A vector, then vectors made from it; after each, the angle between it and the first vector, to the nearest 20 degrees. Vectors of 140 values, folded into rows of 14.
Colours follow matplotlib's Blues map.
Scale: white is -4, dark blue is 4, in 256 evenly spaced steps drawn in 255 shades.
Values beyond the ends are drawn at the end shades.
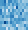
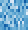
100 degrees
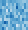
40 degrees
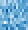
160 degrees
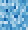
140 degrees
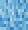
120 degrees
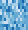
120 degrees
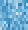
120 degrees
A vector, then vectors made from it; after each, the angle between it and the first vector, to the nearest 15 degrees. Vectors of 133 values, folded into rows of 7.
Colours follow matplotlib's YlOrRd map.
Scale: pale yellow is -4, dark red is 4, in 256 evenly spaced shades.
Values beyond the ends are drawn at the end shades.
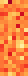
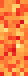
90 degrees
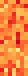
120 degrees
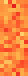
75 degrees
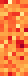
165 degrees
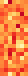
30 degrees
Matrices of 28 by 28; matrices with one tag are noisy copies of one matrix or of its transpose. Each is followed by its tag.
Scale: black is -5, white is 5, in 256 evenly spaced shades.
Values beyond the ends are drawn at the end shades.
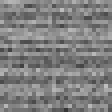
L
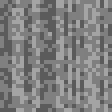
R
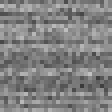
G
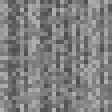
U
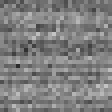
R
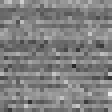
U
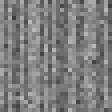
L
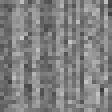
R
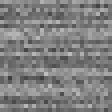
L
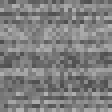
G
